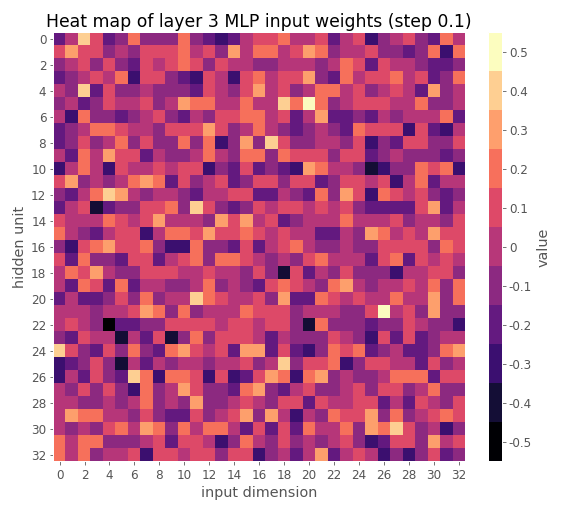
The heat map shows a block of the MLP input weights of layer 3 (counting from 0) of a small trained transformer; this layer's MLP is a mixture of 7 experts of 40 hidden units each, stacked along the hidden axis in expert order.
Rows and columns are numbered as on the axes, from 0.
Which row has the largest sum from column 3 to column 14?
30
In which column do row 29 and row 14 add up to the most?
15
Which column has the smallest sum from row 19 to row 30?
19
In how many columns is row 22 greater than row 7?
12
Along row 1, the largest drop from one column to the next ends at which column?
31
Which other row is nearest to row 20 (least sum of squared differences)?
28
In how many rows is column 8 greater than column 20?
14
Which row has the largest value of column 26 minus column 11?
21
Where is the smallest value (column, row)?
4, 22
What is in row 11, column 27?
-0.3
